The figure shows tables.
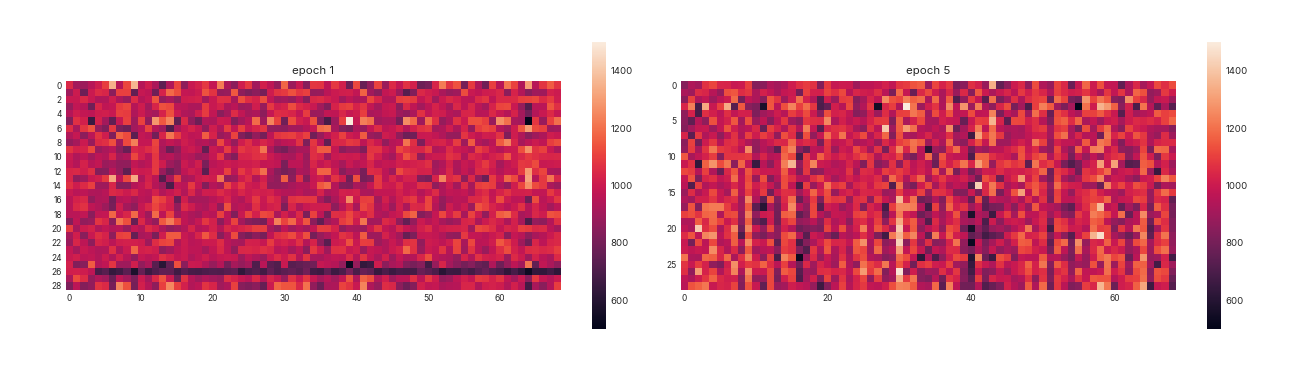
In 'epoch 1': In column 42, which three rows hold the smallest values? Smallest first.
25, 26, 13
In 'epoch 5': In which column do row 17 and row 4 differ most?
43
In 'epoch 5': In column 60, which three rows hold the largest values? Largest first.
11, 3, 24
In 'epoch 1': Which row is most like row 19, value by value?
28
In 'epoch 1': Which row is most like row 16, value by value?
27
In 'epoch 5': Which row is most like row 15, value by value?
13
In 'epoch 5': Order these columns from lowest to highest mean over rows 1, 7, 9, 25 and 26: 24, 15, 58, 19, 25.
58, 19, 24, 15, 25
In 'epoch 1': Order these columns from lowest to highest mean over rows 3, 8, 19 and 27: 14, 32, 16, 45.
45, 16, 32, 14
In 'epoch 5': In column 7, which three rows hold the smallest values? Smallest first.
3, 11, 24
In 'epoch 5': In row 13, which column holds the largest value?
47
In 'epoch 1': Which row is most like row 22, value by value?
3
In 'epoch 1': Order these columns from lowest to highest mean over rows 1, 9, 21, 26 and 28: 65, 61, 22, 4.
61, 65, 22, 4
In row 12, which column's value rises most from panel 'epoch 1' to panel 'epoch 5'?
14
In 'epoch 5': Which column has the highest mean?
30
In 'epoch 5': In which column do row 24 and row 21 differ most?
35
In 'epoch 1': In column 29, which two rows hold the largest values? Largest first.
19, 28
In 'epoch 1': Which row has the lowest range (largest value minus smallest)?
15
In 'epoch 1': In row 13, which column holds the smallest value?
13
